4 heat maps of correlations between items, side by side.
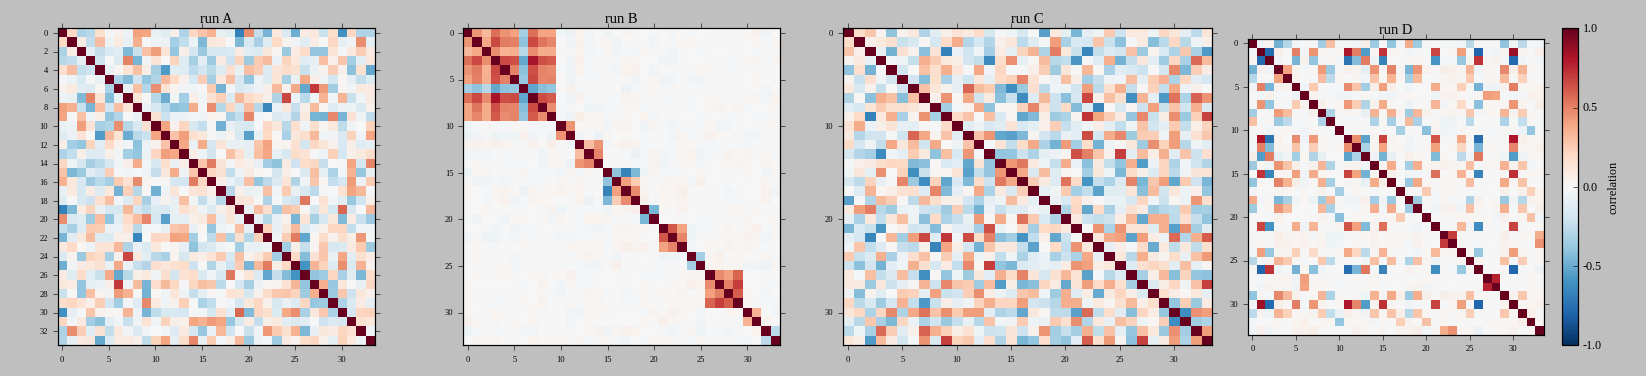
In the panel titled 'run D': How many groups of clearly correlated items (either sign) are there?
5
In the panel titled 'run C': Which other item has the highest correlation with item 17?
8
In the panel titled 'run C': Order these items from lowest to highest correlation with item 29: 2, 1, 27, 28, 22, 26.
1, 2, 22, 27, 28, 26
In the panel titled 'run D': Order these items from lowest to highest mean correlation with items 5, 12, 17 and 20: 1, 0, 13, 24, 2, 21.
2, 13, 0, 24, 21, 1
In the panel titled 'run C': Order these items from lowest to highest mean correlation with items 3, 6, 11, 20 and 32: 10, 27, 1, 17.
1, 10, 27, 17
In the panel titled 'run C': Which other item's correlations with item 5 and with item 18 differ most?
7
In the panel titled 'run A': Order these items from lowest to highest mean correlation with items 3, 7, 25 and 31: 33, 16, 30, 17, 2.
2, 16, 33, 17, 30
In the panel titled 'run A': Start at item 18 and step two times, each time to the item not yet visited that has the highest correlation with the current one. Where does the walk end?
5
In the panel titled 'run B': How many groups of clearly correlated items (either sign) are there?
10
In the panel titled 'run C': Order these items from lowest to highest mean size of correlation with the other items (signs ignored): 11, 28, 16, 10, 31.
10, 28, 31, 11, 16
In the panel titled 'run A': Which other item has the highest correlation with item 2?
10
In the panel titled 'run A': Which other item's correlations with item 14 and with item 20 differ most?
33
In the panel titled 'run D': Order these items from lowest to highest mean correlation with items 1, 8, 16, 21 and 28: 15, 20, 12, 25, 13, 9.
13, 9, 20, 25, 12, 15
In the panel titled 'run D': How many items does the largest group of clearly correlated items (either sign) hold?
12
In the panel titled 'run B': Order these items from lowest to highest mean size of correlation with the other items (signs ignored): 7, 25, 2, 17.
25, 17, 2, 7
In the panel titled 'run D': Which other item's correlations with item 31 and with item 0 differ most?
3
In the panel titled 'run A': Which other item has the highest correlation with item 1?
32
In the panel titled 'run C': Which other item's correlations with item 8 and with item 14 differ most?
23
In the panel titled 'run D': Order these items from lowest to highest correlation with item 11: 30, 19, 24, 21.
19, 24, 21, 30
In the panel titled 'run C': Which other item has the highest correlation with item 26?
16
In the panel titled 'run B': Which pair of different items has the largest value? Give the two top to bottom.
3, 7
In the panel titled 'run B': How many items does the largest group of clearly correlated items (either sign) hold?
10
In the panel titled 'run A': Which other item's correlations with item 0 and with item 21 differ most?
19
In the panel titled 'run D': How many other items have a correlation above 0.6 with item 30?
4
